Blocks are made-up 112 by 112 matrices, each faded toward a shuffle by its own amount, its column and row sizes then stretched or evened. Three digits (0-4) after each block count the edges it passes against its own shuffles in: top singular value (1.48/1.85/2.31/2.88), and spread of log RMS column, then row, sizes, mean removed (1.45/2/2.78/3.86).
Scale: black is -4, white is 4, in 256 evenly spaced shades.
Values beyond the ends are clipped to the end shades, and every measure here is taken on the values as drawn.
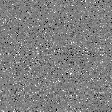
2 0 1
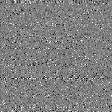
3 0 2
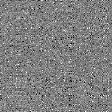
3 2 1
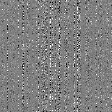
2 4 0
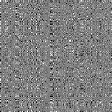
4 3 2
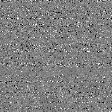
1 1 3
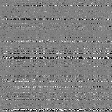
4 1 4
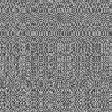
4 0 2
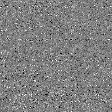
0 1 2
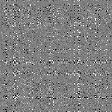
3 3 3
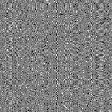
4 2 0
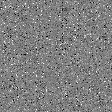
0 1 0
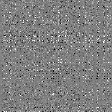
1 3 3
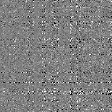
2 3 3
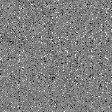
0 2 1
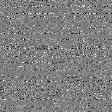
1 0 4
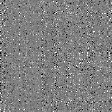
2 3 1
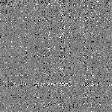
1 3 3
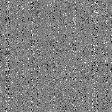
1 3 0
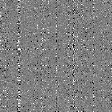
3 3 2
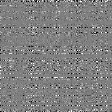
1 3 4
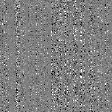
2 4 1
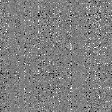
1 3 2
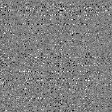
2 2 3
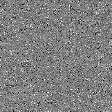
1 1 1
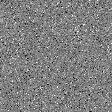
0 0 0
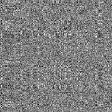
3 2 2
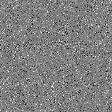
1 0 1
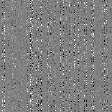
2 4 1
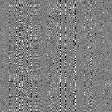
4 4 0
